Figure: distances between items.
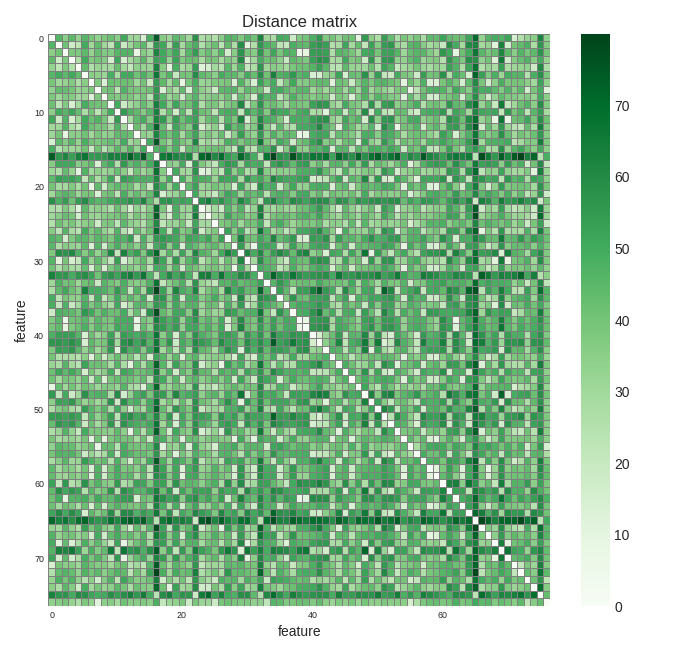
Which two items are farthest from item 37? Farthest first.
16, 65
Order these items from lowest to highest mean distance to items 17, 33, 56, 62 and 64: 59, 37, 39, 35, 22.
39, 59, 37, 35, 22
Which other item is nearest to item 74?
18
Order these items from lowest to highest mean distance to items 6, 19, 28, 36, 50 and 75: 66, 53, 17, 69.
53, 66, 17, 69
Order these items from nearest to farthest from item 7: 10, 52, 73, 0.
73, 10, 52, 0
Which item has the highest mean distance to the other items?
65
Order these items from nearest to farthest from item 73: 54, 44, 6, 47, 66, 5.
5, 47, 6, 54, 44, 66
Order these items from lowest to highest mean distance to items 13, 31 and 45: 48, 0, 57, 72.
0, 72, 57, 48
